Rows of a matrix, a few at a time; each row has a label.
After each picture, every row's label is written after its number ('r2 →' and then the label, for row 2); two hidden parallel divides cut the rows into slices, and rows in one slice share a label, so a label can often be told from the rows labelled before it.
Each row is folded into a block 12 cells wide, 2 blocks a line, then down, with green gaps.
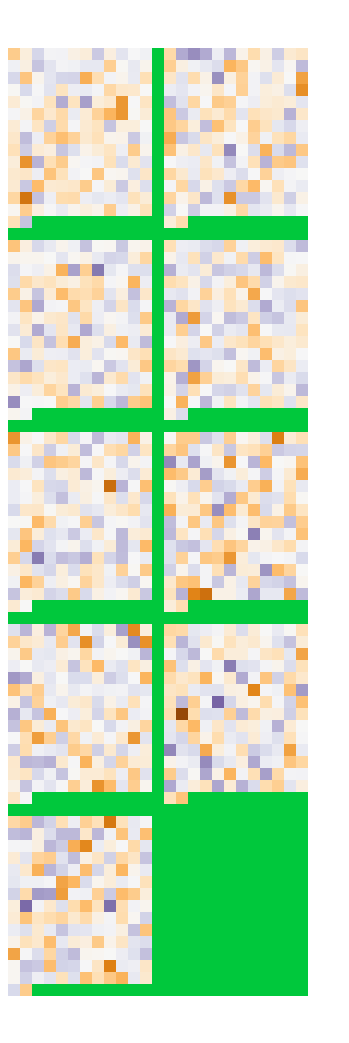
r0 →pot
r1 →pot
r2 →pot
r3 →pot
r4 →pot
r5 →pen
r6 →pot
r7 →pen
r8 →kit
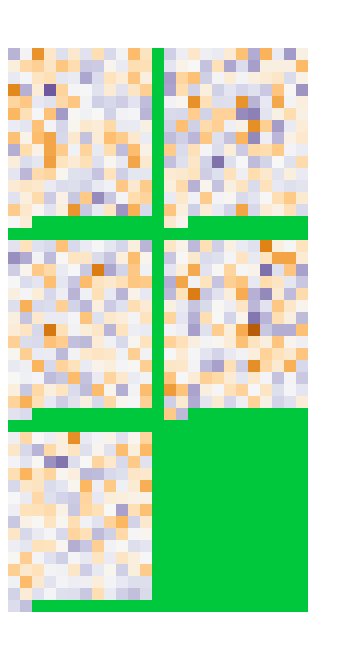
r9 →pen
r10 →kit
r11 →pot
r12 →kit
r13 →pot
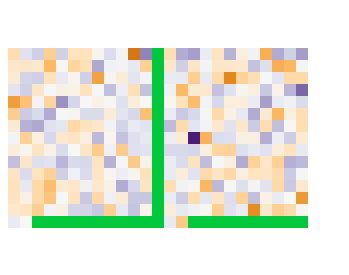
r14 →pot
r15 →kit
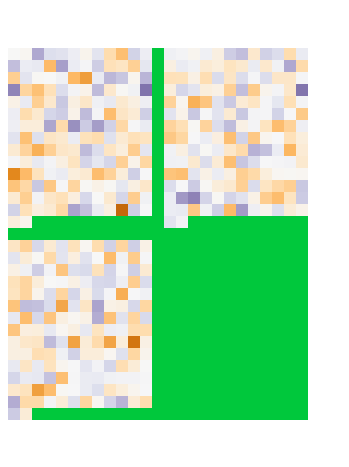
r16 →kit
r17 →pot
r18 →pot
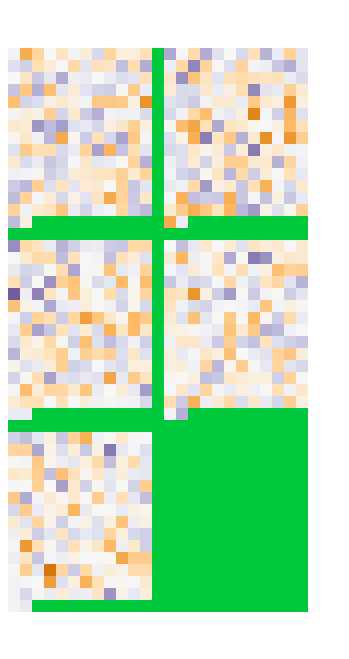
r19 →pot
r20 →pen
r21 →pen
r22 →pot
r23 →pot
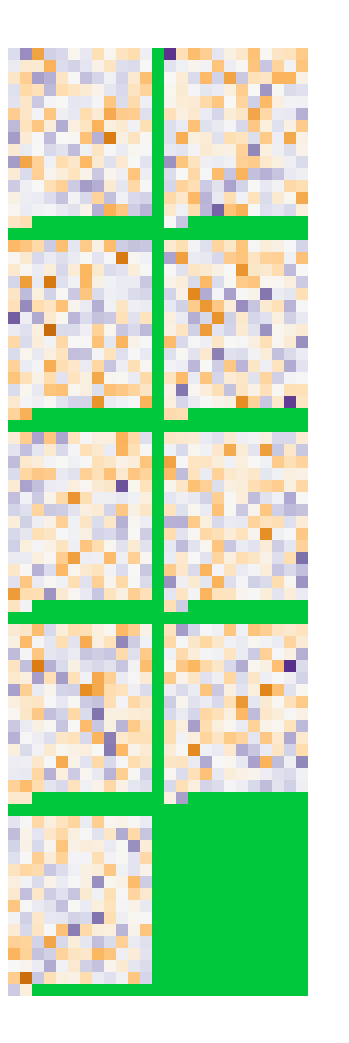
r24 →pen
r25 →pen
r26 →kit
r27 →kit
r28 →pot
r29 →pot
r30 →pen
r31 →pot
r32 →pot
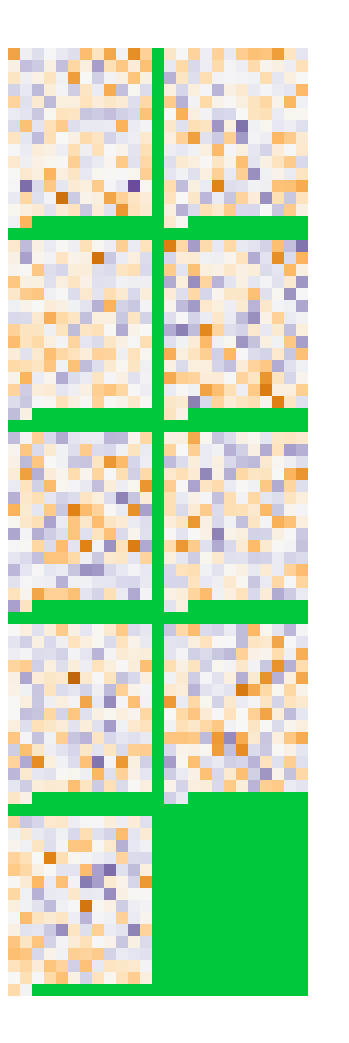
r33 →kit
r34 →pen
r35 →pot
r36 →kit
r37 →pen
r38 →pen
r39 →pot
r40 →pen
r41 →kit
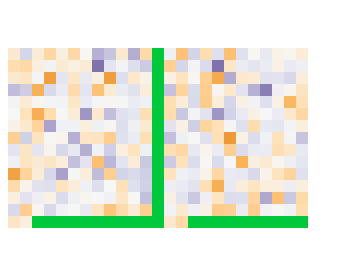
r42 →pot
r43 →pot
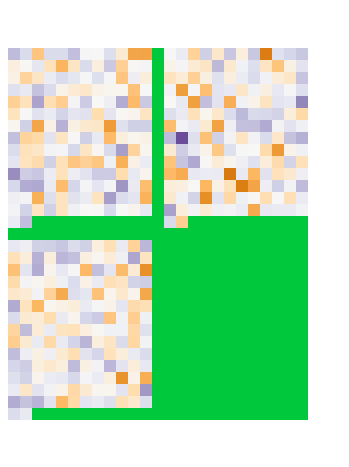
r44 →pen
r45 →kit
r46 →pot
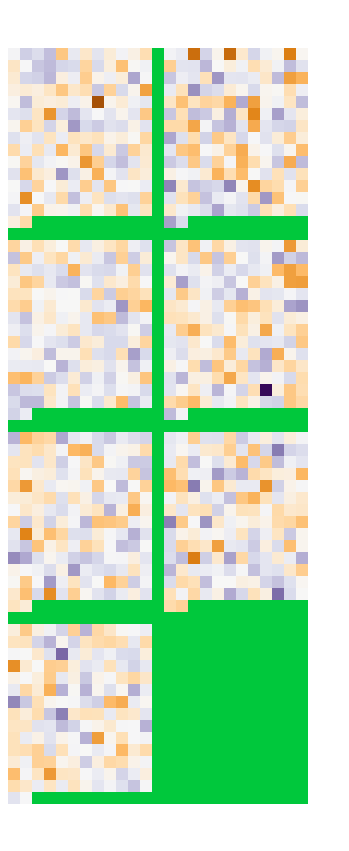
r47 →pot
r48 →pen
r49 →pot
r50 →pen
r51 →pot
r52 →pen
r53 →pot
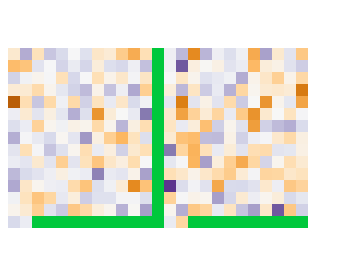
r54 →pen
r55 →pen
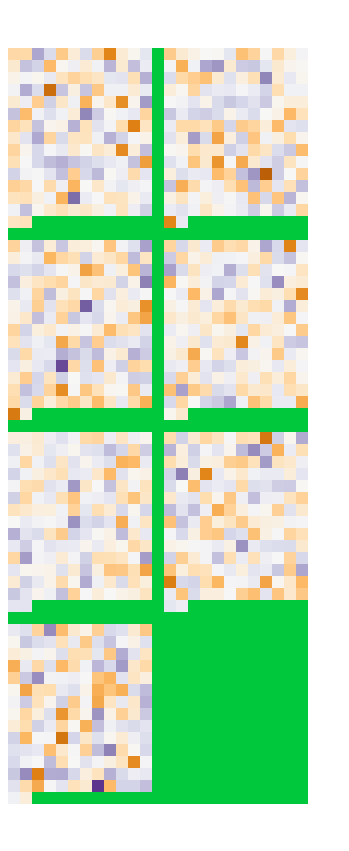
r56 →kit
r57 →pot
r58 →kit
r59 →pot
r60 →pot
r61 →kit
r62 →pen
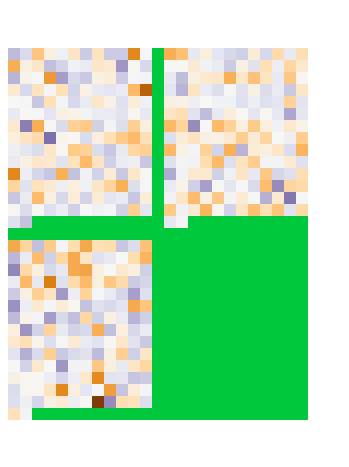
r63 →pen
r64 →pot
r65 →kit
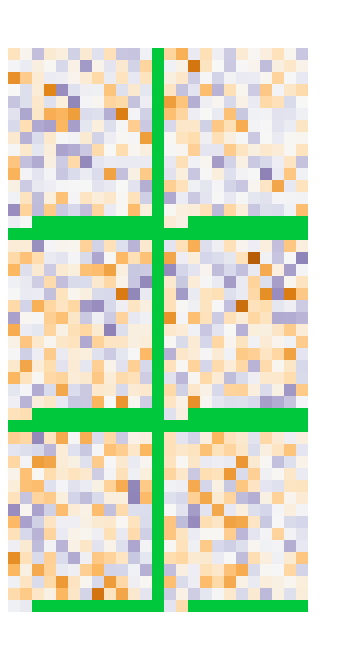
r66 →kit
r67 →pot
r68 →kit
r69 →pen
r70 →kit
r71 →kit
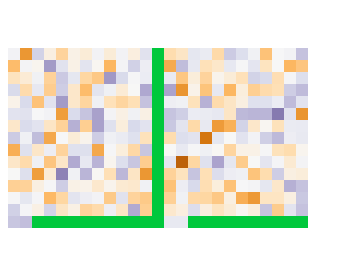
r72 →kit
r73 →kit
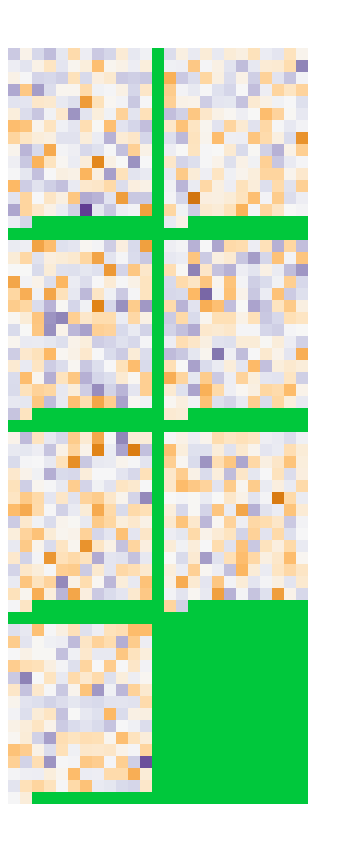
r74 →pot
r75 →pot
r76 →pen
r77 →kit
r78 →pen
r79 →pot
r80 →pot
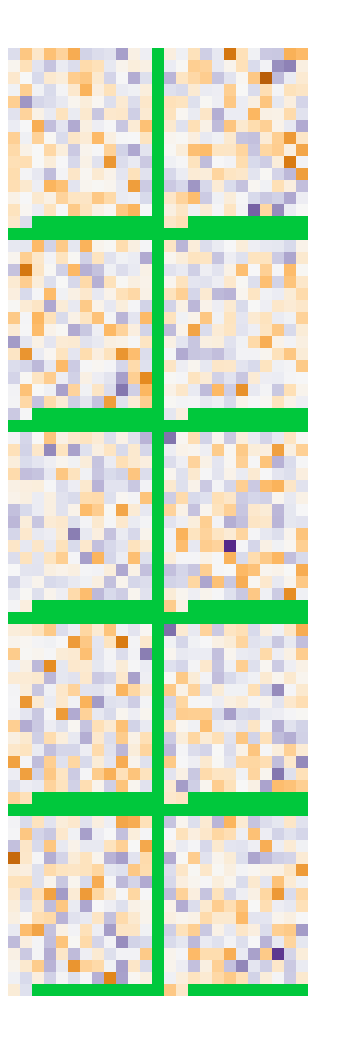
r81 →pot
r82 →pen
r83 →pen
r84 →pot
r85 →pot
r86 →pot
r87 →kit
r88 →pot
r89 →pen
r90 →pot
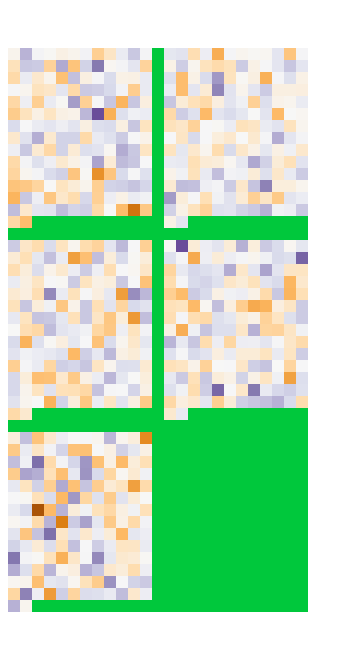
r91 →kit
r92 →pot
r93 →pot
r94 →pen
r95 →pen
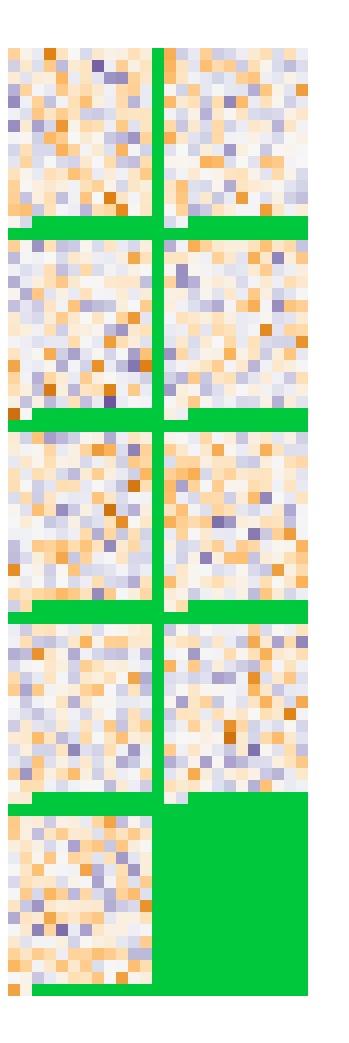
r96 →kit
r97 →pot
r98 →kit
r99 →pen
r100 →pen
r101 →pot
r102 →pot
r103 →pen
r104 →kit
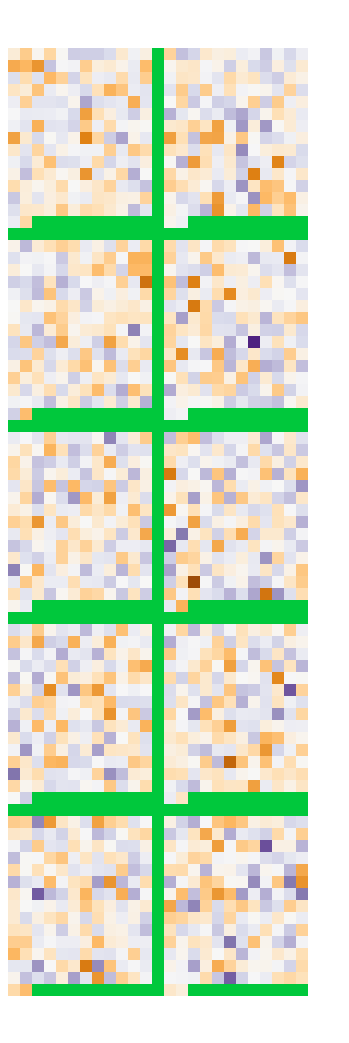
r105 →pot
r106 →kit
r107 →pot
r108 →pot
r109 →pen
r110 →pen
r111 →pen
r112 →kit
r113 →kit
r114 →kit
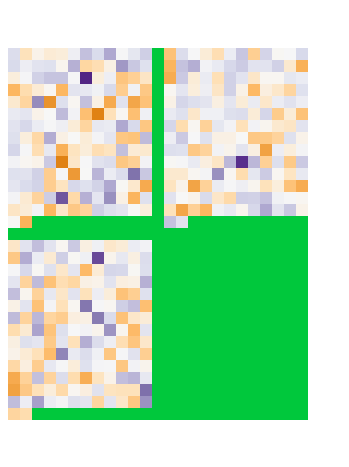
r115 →pen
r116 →pot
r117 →kit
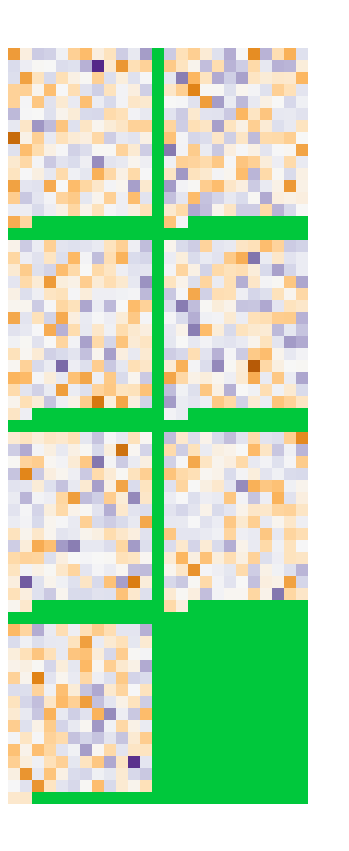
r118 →kit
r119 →pen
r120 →kit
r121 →kit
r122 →kit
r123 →pot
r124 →kit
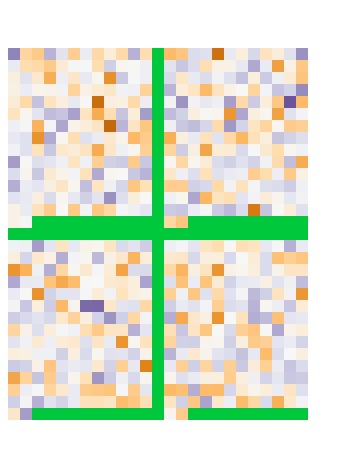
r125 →pen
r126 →kit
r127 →kit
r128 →kit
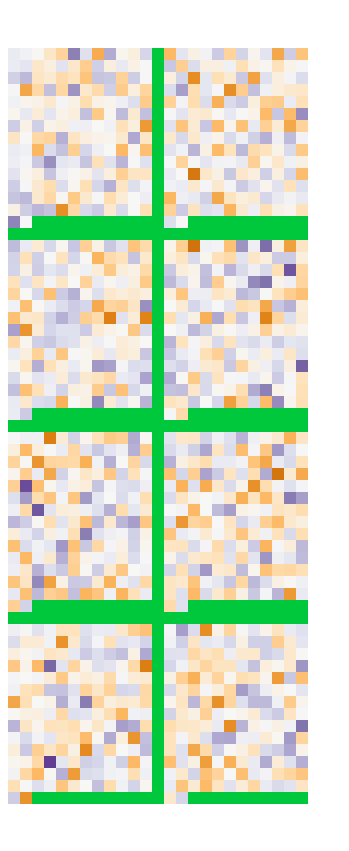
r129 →pot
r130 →pot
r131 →pen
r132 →pen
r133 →kit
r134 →pen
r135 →pen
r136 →kit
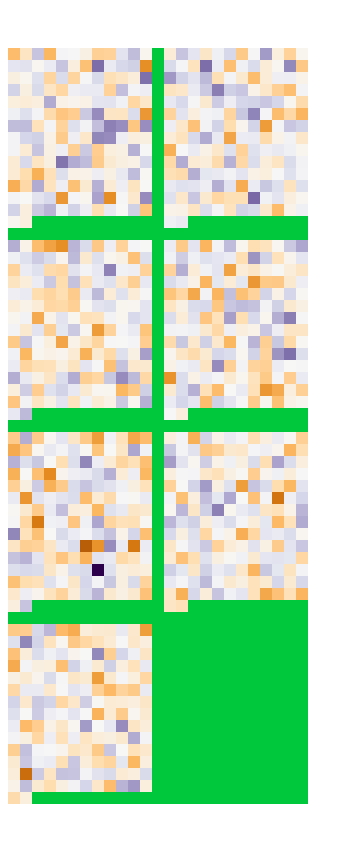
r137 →kit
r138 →pot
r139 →pot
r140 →kit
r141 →pen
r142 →pot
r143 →pot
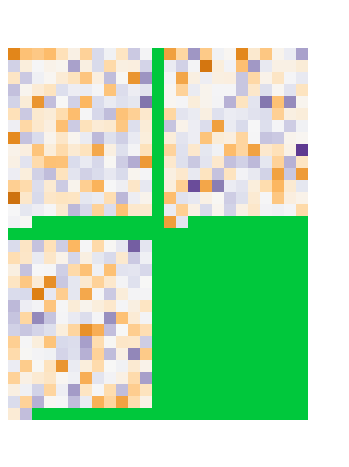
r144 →kit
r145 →kit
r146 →kit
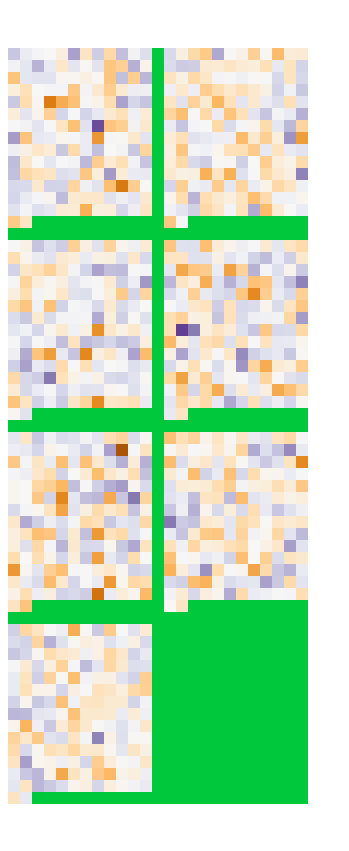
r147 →pot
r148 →pot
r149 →pot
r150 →kit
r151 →kit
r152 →pot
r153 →pot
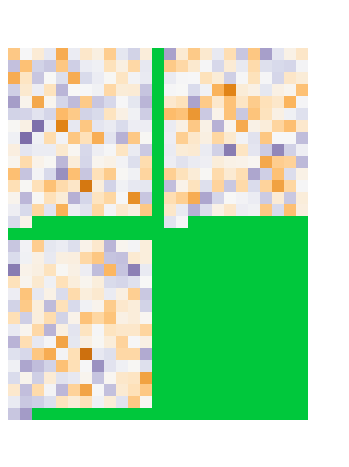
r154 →kit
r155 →pen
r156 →pen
